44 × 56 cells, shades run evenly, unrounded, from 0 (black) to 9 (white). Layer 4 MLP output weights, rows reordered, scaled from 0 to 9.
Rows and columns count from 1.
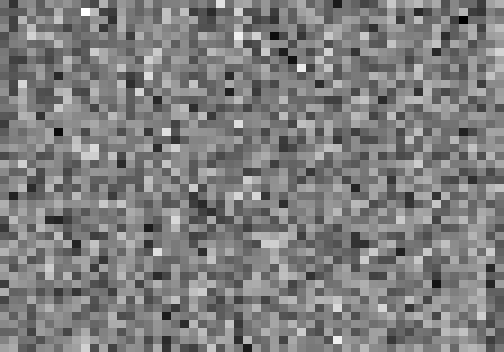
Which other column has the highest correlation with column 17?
56
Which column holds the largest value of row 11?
3
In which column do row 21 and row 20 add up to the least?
14
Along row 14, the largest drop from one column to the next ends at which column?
22
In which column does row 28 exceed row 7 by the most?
32
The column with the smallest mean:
2
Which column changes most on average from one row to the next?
47
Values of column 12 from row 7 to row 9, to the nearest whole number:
6 6 4
